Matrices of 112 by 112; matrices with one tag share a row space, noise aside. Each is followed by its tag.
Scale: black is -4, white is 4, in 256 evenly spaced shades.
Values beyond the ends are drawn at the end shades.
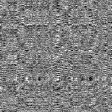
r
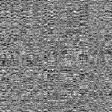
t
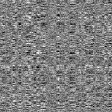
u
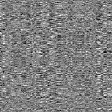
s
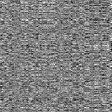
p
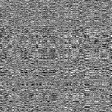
p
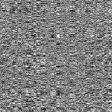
u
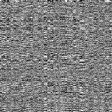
t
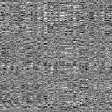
t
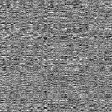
t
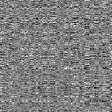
p
